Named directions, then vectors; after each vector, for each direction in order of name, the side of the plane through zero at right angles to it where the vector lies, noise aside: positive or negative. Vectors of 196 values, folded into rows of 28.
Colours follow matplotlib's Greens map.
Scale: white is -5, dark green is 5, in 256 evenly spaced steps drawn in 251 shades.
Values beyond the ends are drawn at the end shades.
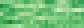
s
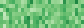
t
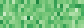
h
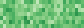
negative, positive, positive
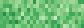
negative, positive, negative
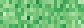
positive, negative, positive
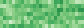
positive, negative, negative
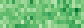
negative, negative, positive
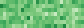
positive, positive, positive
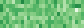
positive, positive, negative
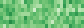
negative, positive, positive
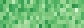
positive, positive, negative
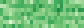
positive, negative, negative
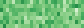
positive, positive, negative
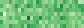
positive, negative, positive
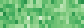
negative, positive, negative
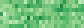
positive, negative, positive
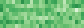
positive, positive, negative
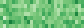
negative, positive, positive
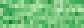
negative, positive, positive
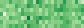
positive, negative, positive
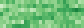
negative, negative, positive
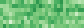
positive, negative, negative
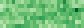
negative, negative, positive
